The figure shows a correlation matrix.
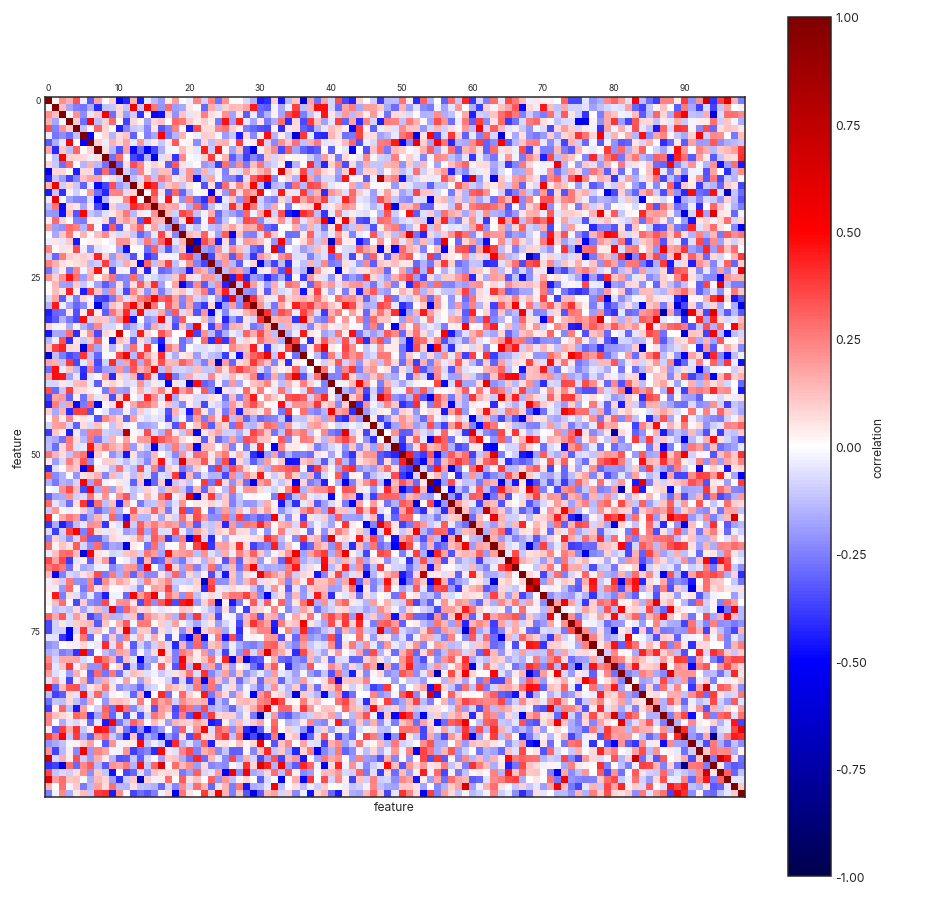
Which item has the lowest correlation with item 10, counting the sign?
0
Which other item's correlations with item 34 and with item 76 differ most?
22
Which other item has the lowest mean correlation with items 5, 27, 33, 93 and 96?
47
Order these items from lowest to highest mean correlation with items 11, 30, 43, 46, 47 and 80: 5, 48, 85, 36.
5, 48, 85, 36
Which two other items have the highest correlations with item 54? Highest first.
84, 5
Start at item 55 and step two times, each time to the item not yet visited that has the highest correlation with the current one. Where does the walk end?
69
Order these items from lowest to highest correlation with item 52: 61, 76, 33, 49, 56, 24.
76, 49, 56, 33, 24, 61
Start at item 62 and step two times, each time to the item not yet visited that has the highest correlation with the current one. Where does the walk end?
73
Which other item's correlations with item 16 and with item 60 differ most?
80
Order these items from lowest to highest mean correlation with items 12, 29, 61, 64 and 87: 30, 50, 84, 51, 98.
84, 98, 30, 50, 51
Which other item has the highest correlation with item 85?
32
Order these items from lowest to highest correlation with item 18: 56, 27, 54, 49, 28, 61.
54, 56, 27, 28, 49, 61
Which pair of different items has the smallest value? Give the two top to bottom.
90, 94
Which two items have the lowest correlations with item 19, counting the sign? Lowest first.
26, 53
